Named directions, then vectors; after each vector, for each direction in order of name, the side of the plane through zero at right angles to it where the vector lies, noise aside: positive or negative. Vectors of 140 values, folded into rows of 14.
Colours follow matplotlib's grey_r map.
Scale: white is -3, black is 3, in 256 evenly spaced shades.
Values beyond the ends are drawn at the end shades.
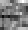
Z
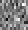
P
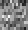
negative, negative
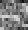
positive, negative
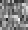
positive, negative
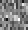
positive, negative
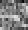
positive, negative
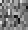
negative, positive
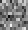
positive, positive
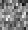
negative, negative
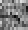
negative, positive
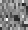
negative, positive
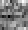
positive, positive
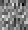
negative, negative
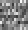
positive, positive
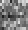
positive, positive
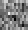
negative, positive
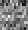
negative, negative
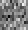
positive, positive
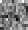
negative, positive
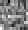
negative, negative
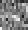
positive, negative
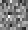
negative, negative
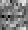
positive, positive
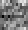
positive, positive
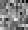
positive, negative
